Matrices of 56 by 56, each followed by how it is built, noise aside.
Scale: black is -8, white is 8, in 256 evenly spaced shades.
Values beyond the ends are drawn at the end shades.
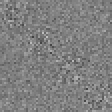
block diagonal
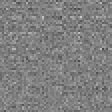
low rank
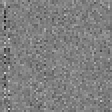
uneven columns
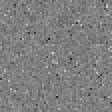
sparse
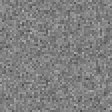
repeating rows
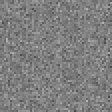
repeating rows
